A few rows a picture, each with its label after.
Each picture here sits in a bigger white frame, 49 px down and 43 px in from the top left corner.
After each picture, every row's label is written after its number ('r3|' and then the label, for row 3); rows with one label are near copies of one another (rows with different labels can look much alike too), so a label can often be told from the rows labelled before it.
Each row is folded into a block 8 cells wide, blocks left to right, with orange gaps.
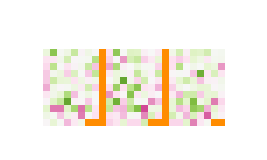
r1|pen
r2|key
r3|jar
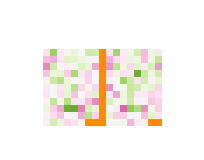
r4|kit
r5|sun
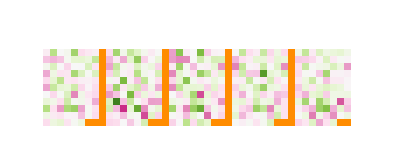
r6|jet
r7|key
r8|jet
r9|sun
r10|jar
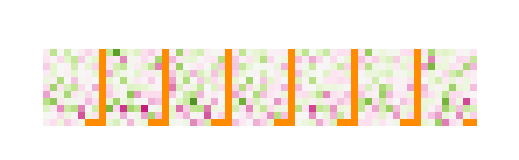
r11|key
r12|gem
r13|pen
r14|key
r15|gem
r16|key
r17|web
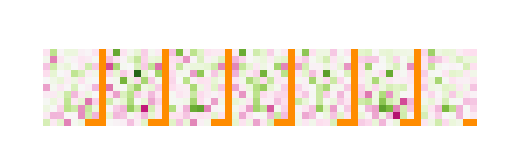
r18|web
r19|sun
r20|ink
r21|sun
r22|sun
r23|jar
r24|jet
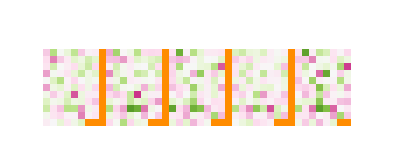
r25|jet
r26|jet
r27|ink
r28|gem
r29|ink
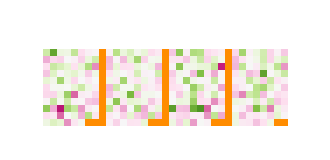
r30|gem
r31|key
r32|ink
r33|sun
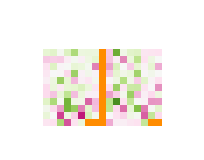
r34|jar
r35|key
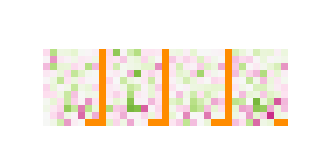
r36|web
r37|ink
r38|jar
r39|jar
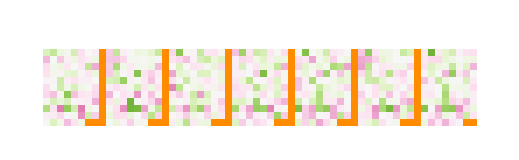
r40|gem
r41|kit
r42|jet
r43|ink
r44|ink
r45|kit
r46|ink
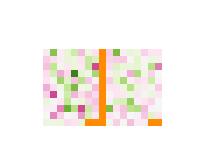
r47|sun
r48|ink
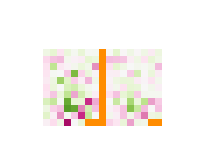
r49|jar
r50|jar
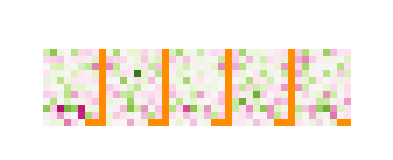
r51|gem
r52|sun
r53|gem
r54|key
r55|jet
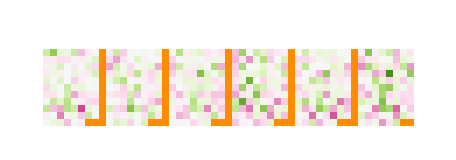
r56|gem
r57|kit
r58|sun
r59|key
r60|jar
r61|sun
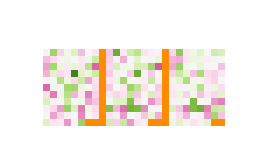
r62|sun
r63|ink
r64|kit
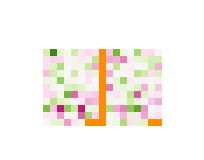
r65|gem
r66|jet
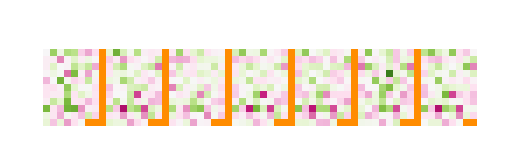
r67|ink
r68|gem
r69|jet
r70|gem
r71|gem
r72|sun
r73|gem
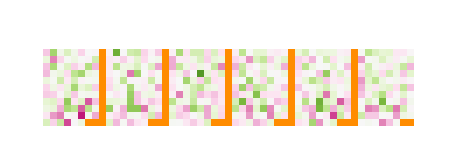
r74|web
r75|ink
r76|sun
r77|key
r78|jar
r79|pen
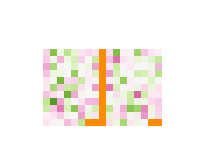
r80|key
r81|jet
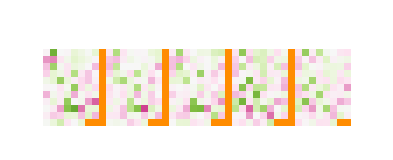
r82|kit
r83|kit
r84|kit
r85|key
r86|key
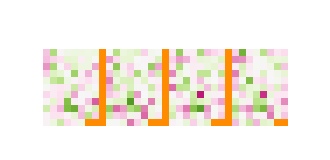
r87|kit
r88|pen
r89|jet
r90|jet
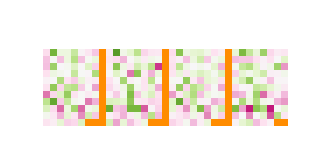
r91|key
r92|ink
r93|key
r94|gem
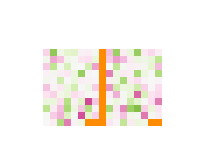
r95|web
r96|jet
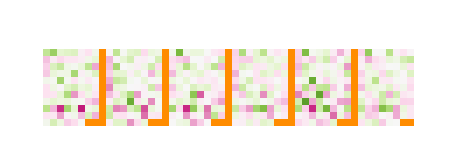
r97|gem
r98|pen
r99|gem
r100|jet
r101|key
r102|jet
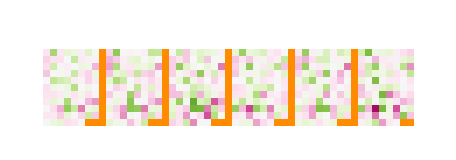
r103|kit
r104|kit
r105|jar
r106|gem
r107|kit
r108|gem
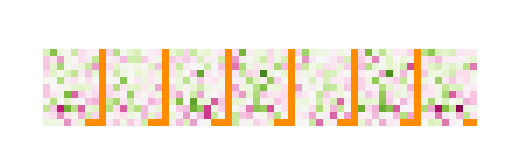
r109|gem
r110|key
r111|jar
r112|sun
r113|web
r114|ink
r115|gem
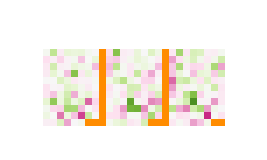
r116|jar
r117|kit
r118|pen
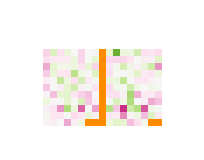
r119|sun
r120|gem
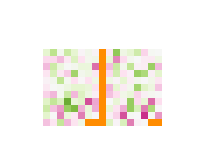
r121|jar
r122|web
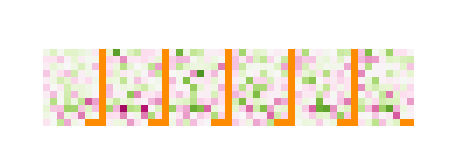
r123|jar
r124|gem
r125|ink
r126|key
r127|kit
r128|jet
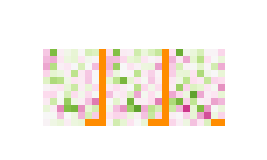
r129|kit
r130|kit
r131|key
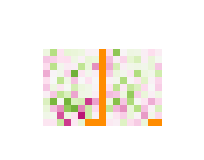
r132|jar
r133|key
